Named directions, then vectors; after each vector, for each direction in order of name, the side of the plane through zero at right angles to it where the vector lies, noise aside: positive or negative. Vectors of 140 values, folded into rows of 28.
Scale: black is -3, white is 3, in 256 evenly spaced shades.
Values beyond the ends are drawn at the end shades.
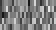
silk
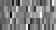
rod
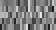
positive, negative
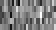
positive, positive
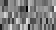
positive, negative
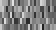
negative, negative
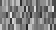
negative, positive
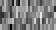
positive, positive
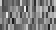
positive, negative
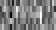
positive, positive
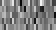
negative, negative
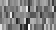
negative, positive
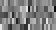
negative, positive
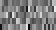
positive, negative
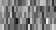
negative, negative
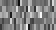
positive, negative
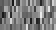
positive, positive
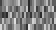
negative, positive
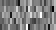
positive, negative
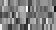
negative, positive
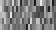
negative, negative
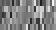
positive, positive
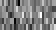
positive, negative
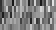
positive, positive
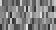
positive, negative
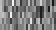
negative, negative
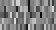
negative, positive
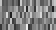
positive, negative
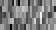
positive, positive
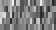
negative, negative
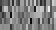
positive, positive
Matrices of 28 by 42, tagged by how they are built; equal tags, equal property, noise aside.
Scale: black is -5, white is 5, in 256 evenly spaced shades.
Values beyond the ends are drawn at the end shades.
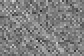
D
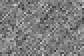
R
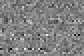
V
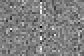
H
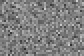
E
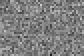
E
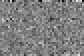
V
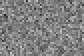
E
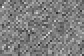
R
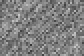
R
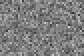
E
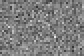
E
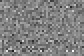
V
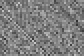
D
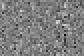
H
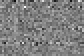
V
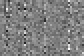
H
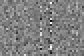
H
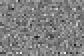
V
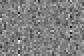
H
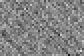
D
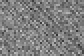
D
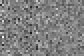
H
